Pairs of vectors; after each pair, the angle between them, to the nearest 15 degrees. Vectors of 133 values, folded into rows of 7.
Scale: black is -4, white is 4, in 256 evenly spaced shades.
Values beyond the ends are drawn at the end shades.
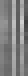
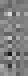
90 degrees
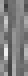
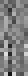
45 degrees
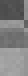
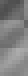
30 degrees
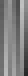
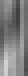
45 degrees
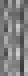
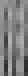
120 degrees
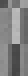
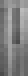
105 degrees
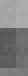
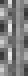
90 degrees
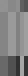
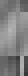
30 degrees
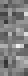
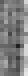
120 degrees
